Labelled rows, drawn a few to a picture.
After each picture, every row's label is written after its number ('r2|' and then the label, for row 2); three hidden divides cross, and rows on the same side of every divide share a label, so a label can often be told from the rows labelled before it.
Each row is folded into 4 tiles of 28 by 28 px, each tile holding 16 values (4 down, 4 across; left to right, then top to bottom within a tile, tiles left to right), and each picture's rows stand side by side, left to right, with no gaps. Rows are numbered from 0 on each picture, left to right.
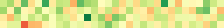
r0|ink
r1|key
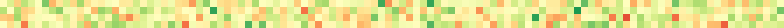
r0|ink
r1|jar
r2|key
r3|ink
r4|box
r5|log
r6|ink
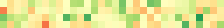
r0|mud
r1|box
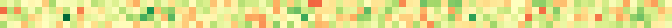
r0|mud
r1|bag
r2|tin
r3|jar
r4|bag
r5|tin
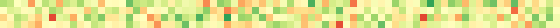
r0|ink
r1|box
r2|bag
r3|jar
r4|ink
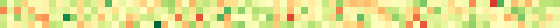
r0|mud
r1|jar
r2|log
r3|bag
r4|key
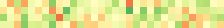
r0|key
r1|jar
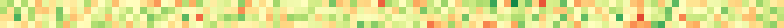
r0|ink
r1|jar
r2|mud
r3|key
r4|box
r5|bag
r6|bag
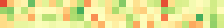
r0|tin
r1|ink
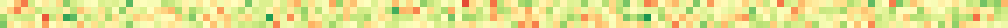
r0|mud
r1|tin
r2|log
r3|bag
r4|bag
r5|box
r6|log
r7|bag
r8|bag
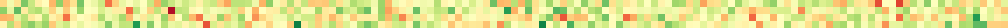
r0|log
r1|key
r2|box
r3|log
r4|ink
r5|log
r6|bag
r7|box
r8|tin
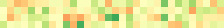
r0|jar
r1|mud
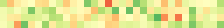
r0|jar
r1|log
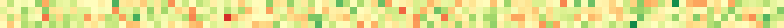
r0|key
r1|bag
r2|ink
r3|ink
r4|jar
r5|tin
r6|bag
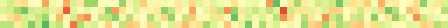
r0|jar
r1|bag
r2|key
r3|bag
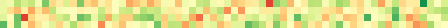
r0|box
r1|jar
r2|key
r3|bag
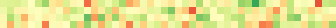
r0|box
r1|bag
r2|box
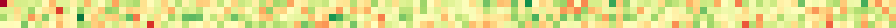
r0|tin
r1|box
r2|key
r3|mud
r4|box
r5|mud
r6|jar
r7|box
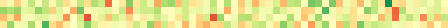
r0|log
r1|key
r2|bag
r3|key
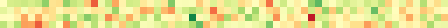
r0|box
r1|tin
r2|jar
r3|ink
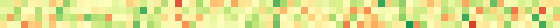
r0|ink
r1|jar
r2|key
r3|box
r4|ink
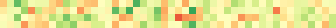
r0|box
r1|log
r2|tin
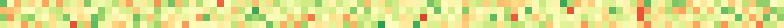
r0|bag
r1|jar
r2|jar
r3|jar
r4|log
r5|bag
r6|bag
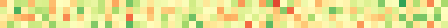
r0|log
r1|tin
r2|ink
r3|box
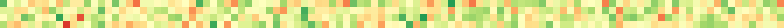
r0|bag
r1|bag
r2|tin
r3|box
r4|bag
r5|key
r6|jar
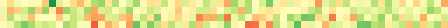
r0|key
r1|jar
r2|box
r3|jar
